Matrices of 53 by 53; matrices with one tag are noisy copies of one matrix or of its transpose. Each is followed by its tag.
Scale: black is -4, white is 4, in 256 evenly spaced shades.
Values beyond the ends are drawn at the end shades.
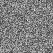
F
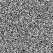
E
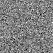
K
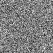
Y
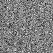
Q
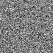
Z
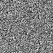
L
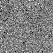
Y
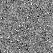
K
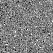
F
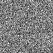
F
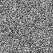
L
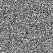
E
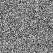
K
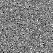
Z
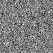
K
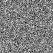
Q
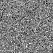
L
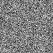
F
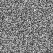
F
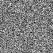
F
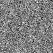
K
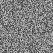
F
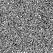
K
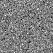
L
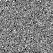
Q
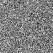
K
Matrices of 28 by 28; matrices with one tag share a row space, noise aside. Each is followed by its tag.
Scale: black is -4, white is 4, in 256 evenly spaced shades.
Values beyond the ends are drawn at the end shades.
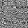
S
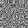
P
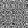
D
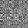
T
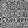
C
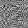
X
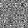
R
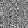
T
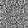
P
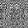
P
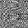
X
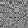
T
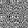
T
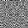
P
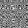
D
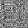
S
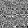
S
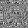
T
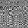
T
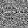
S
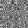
T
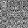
C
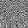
P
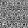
C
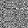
S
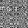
T
